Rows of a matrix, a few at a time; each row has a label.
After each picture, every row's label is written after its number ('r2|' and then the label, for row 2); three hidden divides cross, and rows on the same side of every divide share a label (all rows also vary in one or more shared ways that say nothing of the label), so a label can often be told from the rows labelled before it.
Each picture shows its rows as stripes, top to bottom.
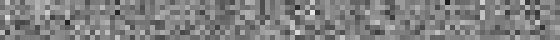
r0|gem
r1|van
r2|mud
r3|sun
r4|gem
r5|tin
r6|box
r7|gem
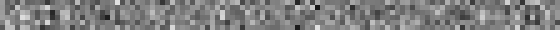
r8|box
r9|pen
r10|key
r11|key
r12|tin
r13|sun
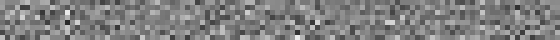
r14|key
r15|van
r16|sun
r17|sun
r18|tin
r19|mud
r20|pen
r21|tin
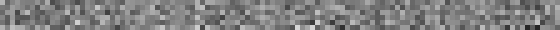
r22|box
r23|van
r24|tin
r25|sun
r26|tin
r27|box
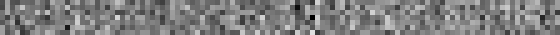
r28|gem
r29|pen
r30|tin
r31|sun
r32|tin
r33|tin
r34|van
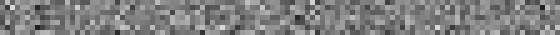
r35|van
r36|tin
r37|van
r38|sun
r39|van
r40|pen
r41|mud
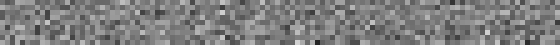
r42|pen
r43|sun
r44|mud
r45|van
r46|tin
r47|pen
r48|sun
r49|mud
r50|mud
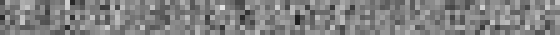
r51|van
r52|mud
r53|pen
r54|van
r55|pen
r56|sun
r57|sun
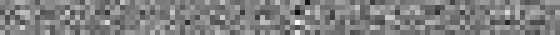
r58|mud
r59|tin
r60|pen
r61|key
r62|tin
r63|box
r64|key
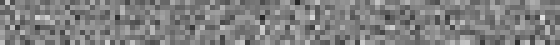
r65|van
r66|mud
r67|pen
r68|mud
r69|gem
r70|tin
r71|box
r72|van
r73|box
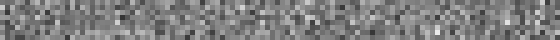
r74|pen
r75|key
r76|pen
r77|box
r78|box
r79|pen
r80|van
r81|tin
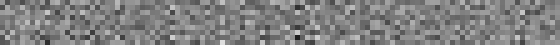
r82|mud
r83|sun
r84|tin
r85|pen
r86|gem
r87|sun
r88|key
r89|sun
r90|mud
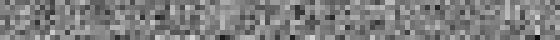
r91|key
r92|key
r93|box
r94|mud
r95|key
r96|pen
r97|gem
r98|sun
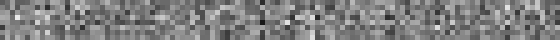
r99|gem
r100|key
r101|mud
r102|pen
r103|key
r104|van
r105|van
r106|van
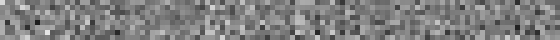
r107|box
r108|key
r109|tin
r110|mud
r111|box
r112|pen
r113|box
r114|key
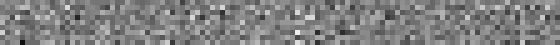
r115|key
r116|mud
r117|van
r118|pen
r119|key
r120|sun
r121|box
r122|gem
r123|gem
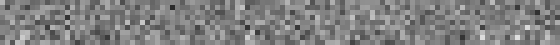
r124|box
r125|mud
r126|sun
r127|tin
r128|sun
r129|mud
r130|key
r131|tin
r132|pen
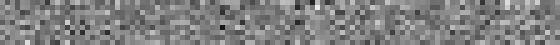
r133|key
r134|sun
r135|sun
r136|tin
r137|pen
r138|sun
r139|van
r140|box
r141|tin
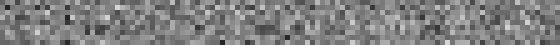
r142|tin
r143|pen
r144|tin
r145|tin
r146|sun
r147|key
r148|tin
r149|gem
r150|sun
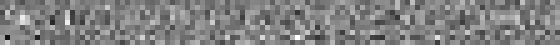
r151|gem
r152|sun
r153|van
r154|box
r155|box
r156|gem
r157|box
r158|box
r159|sun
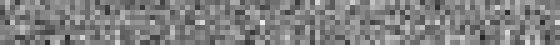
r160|tin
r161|mud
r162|van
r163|gem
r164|sun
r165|box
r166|box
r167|tin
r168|pen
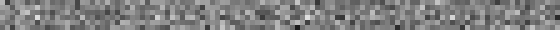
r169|box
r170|pen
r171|key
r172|box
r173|mud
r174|pen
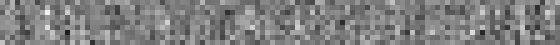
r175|tin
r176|tin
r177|gem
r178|tin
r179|tin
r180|tin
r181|gem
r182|van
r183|key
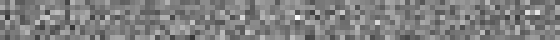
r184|tin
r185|box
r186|mud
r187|key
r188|van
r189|sun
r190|key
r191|mud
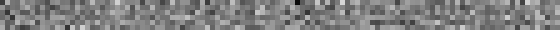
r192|van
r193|key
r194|van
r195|pen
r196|pen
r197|key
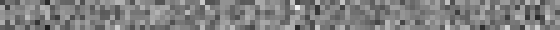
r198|van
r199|key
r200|key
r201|tin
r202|tin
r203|pen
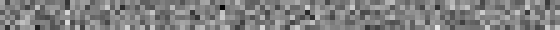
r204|key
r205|sun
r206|gem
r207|key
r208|pen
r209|sun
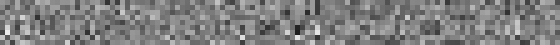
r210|mud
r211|pen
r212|gem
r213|box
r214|tin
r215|tin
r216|tin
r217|pen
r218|pen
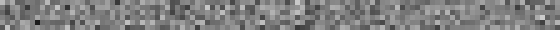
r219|tin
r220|pen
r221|mud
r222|mud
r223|sun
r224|gem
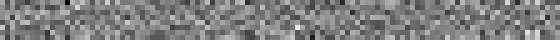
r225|key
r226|tin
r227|mud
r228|pen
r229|sun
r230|key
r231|van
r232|key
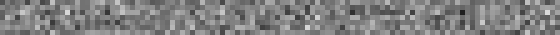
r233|van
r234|mud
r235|pen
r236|tin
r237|key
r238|box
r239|van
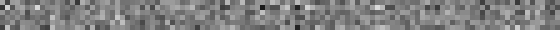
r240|box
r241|van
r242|box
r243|van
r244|mud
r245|gem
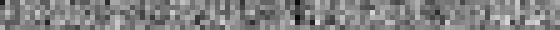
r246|van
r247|gem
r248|tin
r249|mud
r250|mud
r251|box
